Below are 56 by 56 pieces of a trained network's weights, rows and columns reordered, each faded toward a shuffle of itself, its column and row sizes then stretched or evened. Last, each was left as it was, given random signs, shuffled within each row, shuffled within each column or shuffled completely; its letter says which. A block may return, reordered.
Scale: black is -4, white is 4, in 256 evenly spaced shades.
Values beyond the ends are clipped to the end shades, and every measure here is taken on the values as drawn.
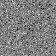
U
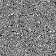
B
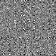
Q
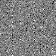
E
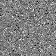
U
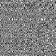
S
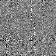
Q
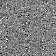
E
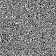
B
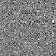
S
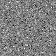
U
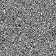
E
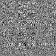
S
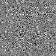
Q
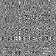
S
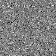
B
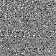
B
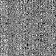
S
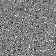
B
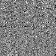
Q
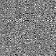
S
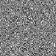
S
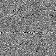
B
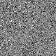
Q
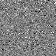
B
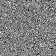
U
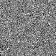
E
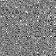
S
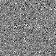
Q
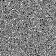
U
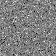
U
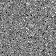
U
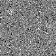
E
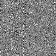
E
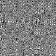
S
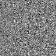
E
